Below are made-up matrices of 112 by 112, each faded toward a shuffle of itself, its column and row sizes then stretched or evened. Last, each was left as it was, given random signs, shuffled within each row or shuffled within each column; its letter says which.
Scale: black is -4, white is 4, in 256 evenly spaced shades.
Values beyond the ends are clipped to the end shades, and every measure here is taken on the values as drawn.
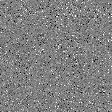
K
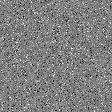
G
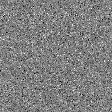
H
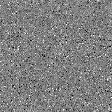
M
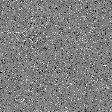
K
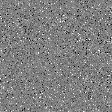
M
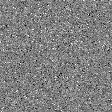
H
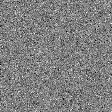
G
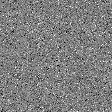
K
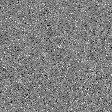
H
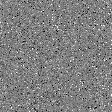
G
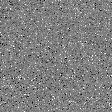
H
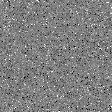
K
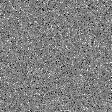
G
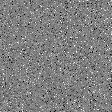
G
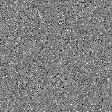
M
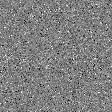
H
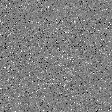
K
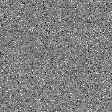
M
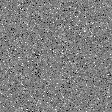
G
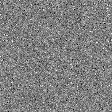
H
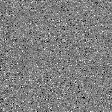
M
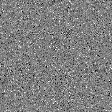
M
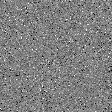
G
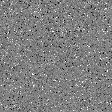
H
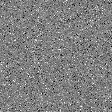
G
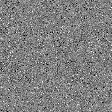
M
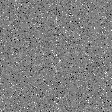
G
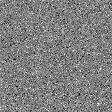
H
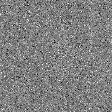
K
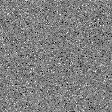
H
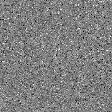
M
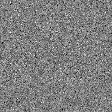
K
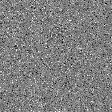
G
